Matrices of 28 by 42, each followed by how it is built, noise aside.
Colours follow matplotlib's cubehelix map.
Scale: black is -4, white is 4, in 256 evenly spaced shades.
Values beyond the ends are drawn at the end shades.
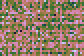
blocks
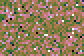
sparse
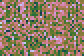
blocks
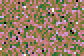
sparse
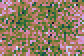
smooth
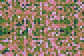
blocks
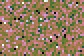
sparse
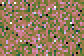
sparse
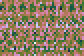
repeating columns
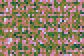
blocks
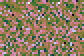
repeating columns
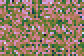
blocks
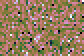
sparse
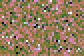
sparse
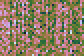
blocks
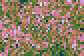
smooth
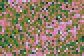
smooth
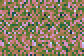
repeating columns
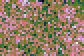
smooth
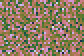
repeating columns
